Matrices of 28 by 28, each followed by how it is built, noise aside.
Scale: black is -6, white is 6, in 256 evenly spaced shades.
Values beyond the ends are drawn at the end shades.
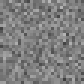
noise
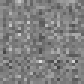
low rank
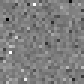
sparse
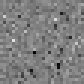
sparse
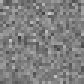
noise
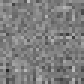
low rank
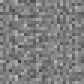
repeating rows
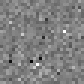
sparse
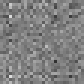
low rank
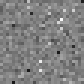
sparse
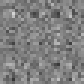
low rank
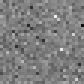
sparse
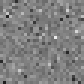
sparse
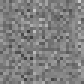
repeating rows
